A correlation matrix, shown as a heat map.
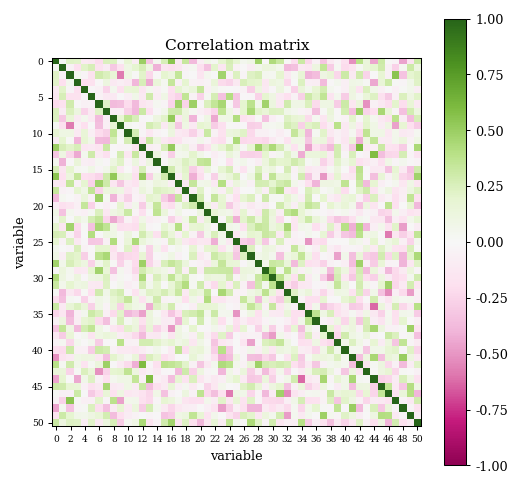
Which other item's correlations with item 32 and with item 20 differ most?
46
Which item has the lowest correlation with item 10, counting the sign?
35
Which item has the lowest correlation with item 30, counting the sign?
38
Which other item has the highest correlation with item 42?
12
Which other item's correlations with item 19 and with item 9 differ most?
6
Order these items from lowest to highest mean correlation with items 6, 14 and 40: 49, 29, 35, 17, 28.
28, 35, 49, 29, 17
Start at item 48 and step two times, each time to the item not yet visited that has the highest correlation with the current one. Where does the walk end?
44
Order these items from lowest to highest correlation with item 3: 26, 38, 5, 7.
5, 38, 7, 26
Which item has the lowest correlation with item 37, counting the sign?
16
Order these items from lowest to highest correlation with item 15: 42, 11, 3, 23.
11, 3, 23, 42
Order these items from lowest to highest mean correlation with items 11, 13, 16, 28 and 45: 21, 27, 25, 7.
21, 27, 7, 25
